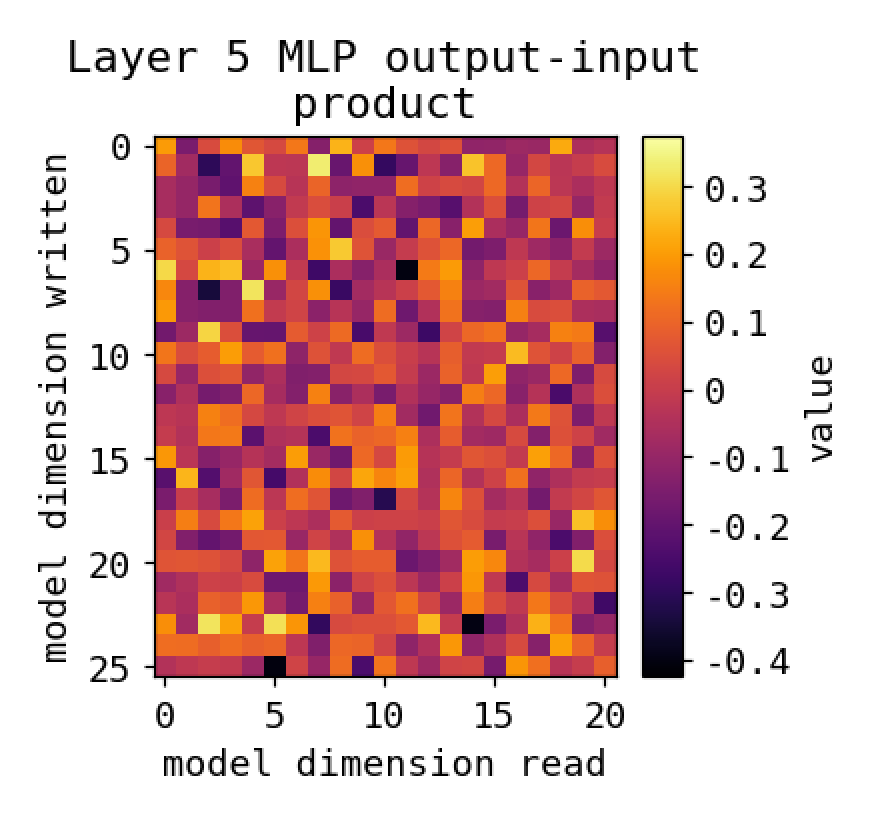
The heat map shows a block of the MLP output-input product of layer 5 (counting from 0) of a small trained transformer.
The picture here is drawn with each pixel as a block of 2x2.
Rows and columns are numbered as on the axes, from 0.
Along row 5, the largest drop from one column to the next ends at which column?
14
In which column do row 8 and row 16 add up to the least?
2
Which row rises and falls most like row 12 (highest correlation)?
1
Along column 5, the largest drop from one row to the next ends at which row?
25
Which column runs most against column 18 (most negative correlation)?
7
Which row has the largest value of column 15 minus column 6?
11
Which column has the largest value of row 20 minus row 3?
19
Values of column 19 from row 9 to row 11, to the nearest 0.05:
0.15 0.1 -0.15
